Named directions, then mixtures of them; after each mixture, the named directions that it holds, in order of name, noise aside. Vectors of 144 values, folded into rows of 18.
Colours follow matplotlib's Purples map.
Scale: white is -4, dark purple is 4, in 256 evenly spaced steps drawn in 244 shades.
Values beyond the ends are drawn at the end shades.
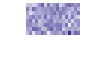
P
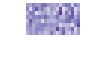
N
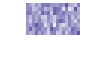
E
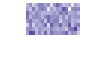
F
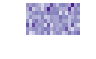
F, N.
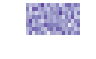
N, P.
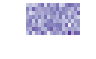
P.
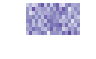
F, P.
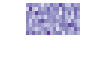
N, P.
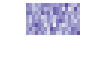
E.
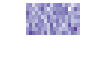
E, F.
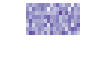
F, N.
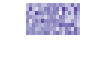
N.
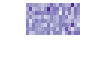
F, N.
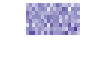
F.
